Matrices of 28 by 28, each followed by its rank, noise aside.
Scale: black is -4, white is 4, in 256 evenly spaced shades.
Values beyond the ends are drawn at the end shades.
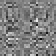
four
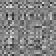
three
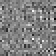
six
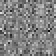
six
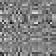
four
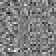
four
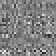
four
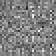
six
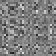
four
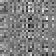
three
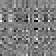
three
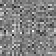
six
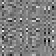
three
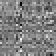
four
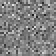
eight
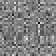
four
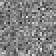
six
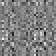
three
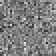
eight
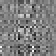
three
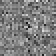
six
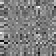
three
